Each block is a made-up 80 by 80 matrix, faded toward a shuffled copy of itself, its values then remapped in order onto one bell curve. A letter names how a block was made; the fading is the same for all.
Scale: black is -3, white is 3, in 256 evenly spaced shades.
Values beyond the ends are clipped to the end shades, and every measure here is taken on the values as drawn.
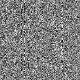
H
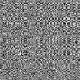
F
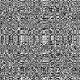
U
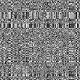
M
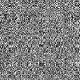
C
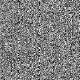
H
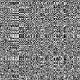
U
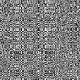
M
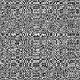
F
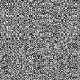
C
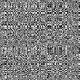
M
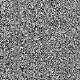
H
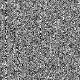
H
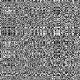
U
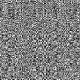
C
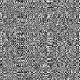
U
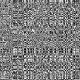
M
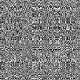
U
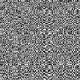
U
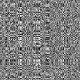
M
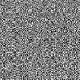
C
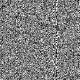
H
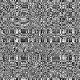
M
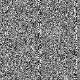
H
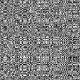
F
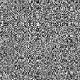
C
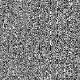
H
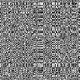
M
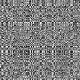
M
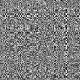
U
